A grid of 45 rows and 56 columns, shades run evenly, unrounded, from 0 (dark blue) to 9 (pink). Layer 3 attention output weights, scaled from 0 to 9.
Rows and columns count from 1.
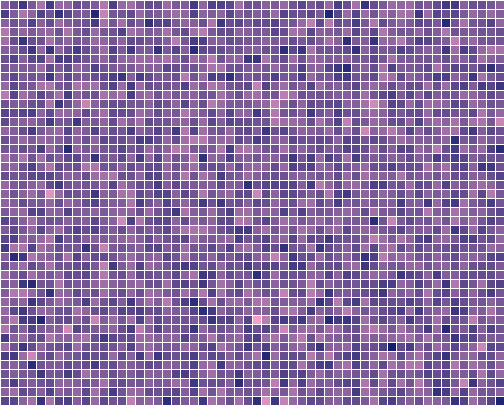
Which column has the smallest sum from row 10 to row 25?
18
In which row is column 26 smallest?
9
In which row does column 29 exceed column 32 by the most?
36
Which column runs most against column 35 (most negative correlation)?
50
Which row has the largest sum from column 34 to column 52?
15
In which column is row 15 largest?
41
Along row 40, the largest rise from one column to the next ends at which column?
31
